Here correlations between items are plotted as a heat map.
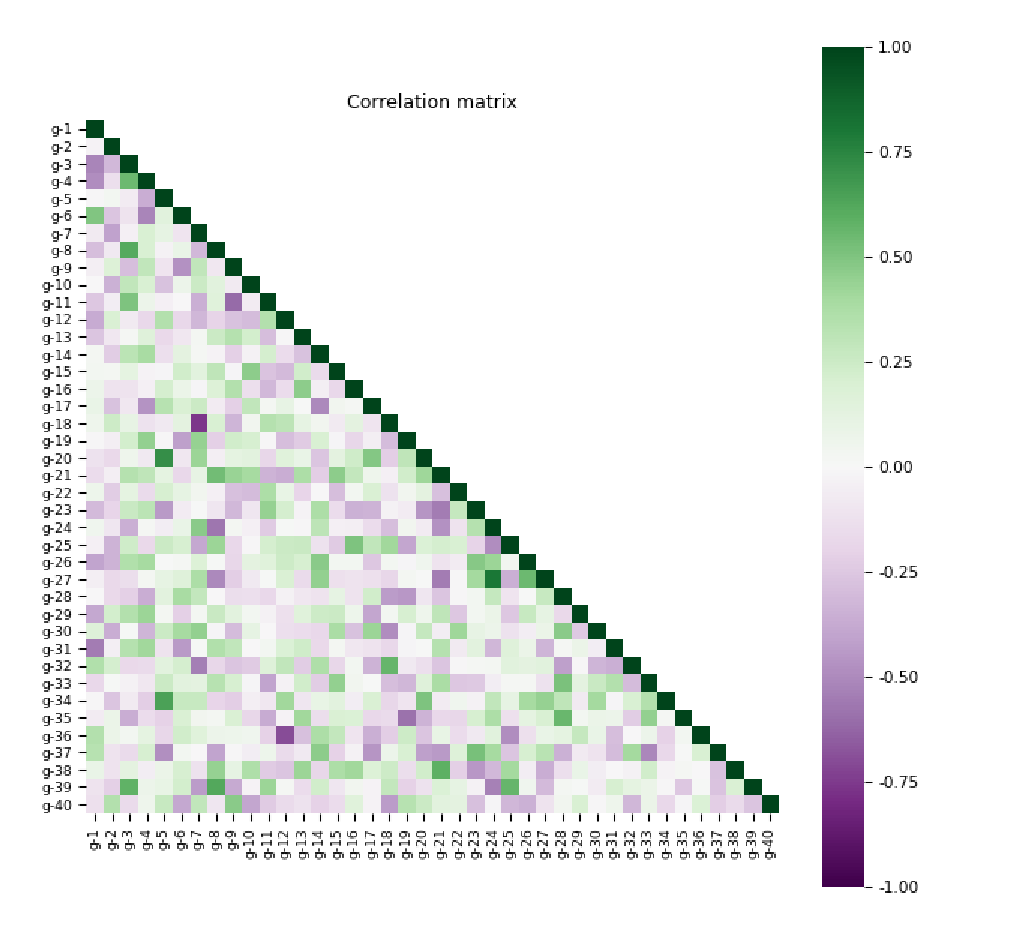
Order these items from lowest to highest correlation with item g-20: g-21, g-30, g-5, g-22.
g-22, g-30, g-21, g-5
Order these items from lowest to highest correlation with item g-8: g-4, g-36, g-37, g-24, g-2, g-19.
g-24, g-37, g-19, g-2, g-36, g-4
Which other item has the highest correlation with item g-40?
g-9
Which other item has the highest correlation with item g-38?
g-21
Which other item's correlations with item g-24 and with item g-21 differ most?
g-27
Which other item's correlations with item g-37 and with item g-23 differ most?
g-1
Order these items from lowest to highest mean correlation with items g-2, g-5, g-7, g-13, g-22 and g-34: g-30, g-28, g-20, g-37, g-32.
g-37, g-32, g-28, g-30, g-20
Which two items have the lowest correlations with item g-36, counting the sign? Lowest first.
g-12, g-25
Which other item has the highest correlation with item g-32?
g-18
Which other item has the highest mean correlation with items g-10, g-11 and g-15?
g-3
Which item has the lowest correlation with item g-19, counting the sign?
g-35
